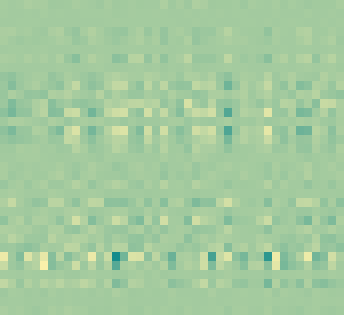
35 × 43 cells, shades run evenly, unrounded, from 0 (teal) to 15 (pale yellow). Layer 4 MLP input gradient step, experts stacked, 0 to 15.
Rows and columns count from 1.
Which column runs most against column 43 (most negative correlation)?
13
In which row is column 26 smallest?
23
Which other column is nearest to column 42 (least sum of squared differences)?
18
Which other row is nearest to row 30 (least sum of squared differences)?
32
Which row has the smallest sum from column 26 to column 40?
29
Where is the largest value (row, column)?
30, 6
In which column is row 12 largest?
24
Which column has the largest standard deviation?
15
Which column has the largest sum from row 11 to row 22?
34
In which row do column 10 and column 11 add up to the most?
25
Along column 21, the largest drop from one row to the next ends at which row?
26
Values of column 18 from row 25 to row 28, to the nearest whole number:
7 10 8 8
